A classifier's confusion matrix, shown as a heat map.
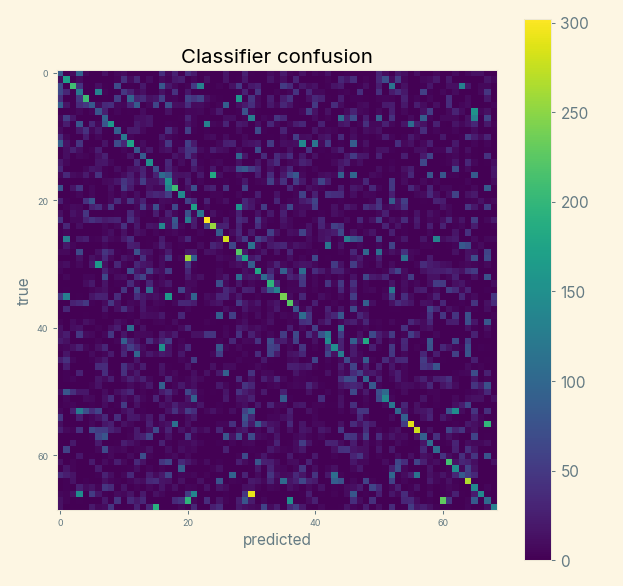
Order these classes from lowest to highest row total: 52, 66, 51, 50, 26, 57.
52, 51, 50, 57, 66, 26
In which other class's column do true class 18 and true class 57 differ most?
17
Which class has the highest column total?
20
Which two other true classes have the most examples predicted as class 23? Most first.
8, 24
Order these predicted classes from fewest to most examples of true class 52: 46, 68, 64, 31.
68, 31, 46, 64
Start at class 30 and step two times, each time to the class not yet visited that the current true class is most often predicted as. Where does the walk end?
65
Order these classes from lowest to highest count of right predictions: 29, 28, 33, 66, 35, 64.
66, 29, 33, 28, 35, 64
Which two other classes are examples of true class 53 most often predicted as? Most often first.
62, 3
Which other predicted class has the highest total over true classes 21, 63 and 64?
43
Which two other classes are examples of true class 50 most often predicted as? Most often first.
51, 1
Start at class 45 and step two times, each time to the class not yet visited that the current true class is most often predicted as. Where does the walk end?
46
